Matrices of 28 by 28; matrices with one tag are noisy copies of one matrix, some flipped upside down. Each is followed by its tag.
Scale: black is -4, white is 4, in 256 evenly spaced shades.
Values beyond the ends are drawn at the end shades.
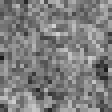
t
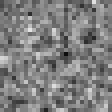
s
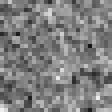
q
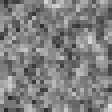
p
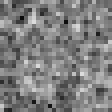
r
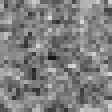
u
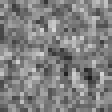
s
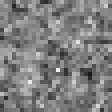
s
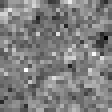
t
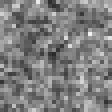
u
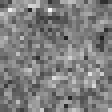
t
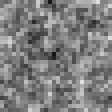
u
